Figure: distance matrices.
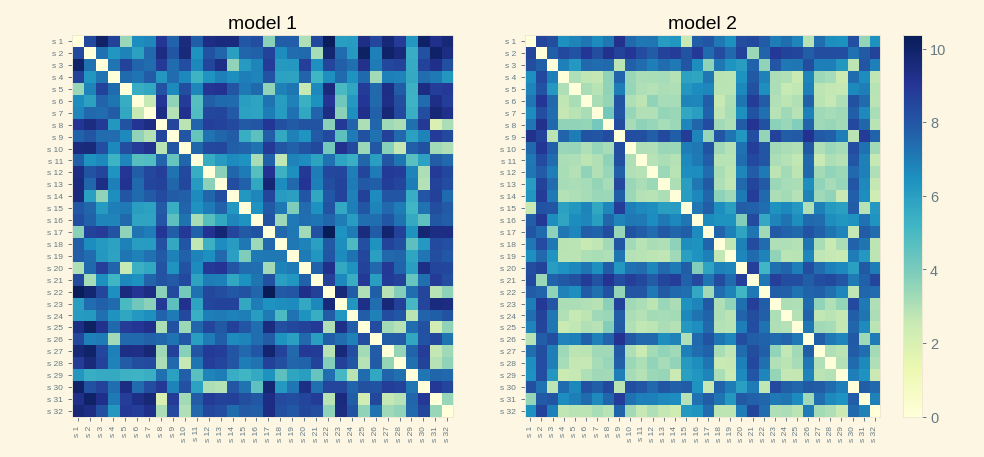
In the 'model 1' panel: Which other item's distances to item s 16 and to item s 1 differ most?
s 30
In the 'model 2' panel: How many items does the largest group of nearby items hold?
19
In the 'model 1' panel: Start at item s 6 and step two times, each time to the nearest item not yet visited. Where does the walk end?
s 9
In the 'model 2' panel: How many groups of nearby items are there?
5
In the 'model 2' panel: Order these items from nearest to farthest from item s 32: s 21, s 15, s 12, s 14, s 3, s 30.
s 14, s 12, s 15, s 3, s 30, s 21
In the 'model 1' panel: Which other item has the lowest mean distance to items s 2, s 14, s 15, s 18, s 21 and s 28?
s 29
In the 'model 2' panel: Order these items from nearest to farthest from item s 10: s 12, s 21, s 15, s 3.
s 12, s 15, s 3, s 21
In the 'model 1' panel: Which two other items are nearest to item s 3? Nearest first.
s 14, s 29
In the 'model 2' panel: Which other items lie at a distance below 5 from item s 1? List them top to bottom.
s 15, s 26, s 31
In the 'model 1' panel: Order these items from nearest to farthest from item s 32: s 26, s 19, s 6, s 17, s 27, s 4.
s 27, s 4, s 26, s 19, s 6, s 17
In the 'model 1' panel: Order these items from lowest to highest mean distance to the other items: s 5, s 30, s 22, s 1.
s 5, s 22, s 30, s 1
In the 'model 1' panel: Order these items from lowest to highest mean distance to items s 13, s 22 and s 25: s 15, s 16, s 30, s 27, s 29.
s 27, s 30, s 16, s 29, s 15
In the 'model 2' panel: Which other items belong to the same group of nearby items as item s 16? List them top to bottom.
s 20
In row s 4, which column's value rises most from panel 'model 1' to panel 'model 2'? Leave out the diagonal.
s 26
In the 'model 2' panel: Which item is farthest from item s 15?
s 9
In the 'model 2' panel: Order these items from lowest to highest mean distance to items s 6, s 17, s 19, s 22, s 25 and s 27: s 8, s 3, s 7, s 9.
s 7, s 8, s 3, s 9
